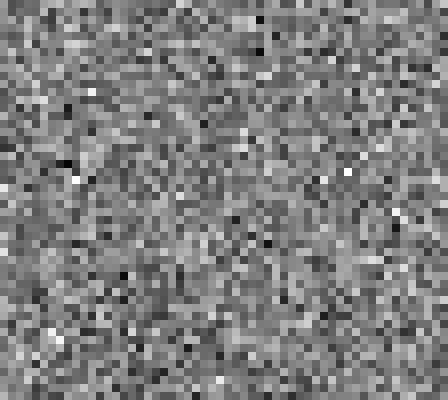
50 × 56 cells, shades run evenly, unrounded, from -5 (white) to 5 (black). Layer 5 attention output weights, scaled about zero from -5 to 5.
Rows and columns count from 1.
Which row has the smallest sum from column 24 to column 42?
30
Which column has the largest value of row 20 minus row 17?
31
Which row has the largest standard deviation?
42
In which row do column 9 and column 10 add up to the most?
21
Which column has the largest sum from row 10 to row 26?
45
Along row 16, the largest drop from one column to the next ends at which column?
50
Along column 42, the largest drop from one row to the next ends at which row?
8
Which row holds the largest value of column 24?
44
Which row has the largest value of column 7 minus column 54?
29
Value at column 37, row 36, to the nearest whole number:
-2
